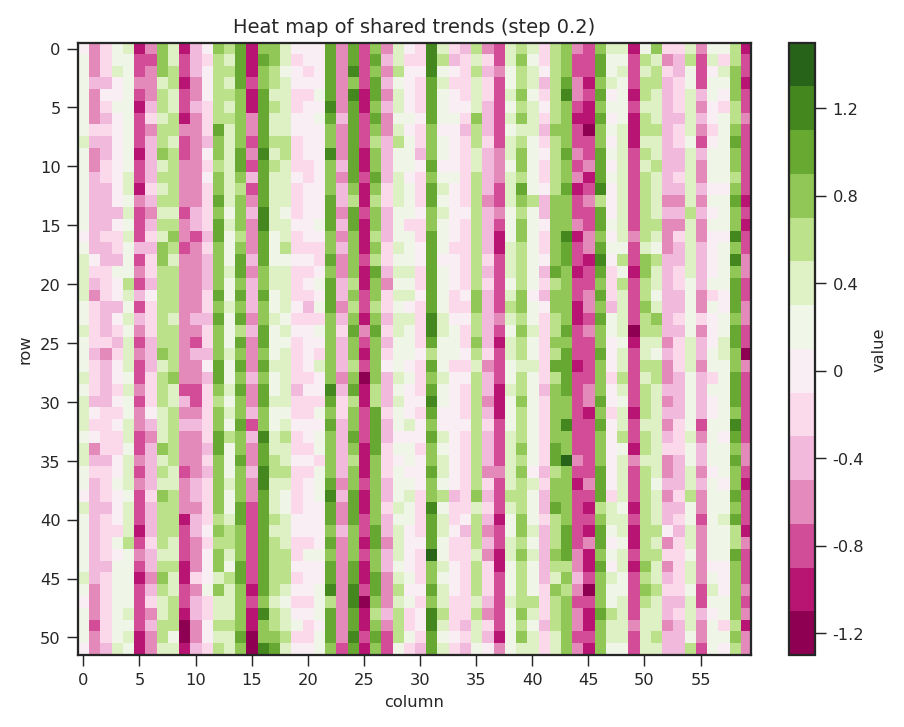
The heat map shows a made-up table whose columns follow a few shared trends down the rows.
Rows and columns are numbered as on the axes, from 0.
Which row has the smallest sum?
51
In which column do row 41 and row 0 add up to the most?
31
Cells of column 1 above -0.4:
14
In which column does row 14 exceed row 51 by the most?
15
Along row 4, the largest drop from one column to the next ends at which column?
25
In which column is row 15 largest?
16
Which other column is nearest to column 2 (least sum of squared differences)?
53
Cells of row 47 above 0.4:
14
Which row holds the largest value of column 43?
35
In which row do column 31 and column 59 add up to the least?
26
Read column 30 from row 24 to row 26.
-0.2 -0.2 0
